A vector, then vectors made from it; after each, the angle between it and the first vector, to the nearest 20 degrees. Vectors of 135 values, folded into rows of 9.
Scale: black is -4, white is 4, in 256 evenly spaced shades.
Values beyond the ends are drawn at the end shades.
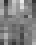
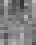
160 degrees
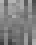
40 degrees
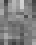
20 degrees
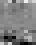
100 degrees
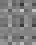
100 degrees
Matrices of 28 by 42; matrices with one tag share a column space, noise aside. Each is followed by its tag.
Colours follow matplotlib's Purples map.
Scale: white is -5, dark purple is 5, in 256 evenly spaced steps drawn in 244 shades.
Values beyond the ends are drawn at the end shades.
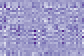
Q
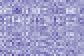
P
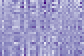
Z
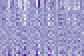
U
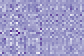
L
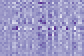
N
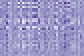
N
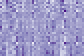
Z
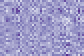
P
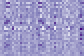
N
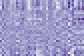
U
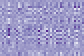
Q
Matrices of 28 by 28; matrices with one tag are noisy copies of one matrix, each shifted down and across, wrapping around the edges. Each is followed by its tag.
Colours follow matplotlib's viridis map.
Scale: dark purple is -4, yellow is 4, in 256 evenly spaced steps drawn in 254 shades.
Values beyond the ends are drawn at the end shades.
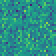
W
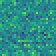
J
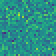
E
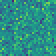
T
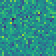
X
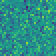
T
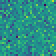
T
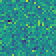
E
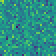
T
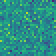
W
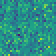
W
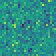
T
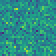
J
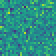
X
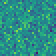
T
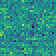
J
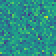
T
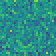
X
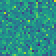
X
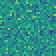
E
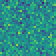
T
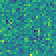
T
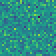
E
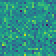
J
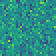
T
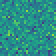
E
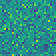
E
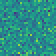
E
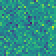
T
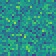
J
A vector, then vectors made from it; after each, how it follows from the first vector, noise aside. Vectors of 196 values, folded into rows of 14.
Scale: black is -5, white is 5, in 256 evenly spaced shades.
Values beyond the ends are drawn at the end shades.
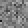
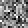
negated, scaled up.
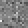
negated, partly zeroed.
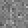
reversed, negated, shrunk.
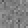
wrapped around, shrunk.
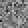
copied.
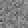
shrunk.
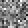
wrapped around, negated, scaled up.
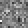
negated.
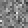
negated.
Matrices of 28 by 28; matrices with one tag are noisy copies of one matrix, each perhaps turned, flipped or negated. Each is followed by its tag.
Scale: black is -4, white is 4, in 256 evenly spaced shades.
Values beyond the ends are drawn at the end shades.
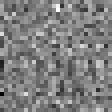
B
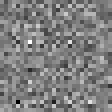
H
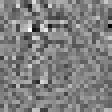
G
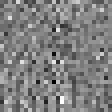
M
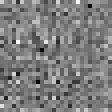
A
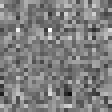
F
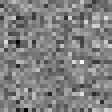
F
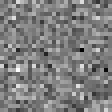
F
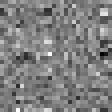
B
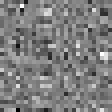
B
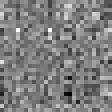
F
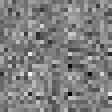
A
